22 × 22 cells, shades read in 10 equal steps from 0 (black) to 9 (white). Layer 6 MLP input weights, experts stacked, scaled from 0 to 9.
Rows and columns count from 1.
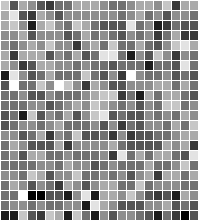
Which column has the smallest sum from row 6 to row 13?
14
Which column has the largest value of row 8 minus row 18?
15
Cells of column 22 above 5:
6
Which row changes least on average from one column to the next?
17
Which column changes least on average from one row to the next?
1
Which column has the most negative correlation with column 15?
4
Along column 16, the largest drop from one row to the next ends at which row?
10
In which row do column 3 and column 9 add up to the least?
12
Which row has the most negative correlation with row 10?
16
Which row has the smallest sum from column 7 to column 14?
22
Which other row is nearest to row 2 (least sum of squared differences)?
19
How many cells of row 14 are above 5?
4
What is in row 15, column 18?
3
